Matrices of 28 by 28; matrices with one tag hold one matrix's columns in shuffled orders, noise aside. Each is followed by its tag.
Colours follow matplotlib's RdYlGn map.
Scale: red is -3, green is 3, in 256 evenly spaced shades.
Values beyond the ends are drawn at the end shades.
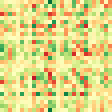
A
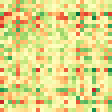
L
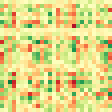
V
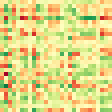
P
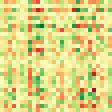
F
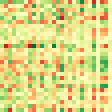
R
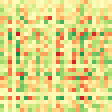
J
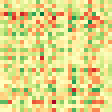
L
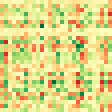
V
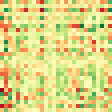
F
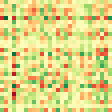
P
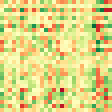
F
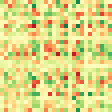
A
